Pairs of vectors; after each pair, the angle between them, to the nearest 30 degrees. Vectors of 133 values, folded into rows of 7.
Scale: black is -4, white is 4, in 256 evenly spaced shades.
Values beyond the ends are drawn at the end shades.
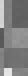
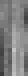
90 degrees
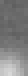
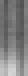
30 degrees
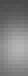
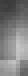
30 degrees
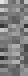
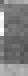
90 degrees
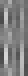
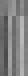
90 degrees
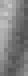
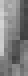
30 degrees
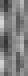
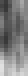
60 degrees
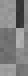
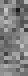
60 degrees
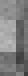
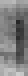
60 degrees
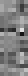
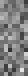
90 degrees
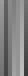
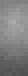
90 degrees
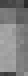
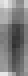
120 degrees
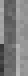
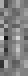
60 degrees
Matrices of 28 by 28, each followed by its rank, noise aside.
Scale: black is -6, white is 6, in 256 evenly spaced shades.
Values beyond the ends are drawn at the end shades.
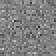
five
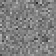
eight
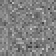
seven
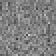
seven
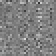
four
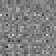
five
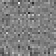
four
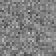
seven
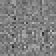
five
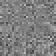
five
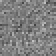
eight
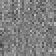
six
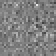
four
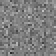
eight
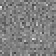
seven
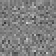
six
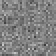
seven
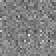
six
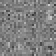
five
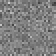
seven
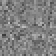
six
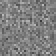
eight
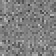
seven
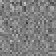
four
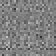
four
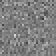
six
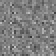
four
